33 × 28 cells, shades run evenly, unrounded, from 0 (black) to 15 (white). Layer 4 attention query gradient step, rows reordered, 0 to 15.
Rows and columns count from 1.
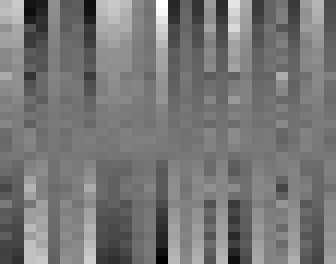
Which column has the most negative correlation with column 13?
24
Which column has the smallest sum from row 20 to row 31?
14
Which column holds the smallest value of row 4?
4
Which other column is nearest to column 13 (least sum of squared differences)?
23
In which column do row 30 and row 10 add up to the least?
20
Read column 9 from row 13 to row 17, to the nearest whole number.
8 7 7 7 7
